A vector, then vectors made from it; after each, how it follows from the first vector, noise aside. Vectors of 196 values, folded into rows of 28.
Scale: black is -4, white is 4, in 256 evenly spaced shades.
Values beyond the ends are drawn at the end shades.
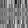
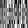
scaled up.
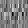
wrapped around.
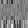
reversed, negated, partly zeroed.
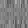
negated, shrunk.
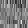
sign-scrambled.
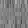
negated, shrunk.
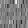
negated, partly zeroed.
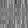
shrunk.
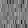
negated, partly zeroed.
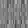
negated, shrunk.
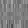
reversed, shrunk.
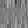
shrunk.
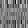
sign-scrambled.
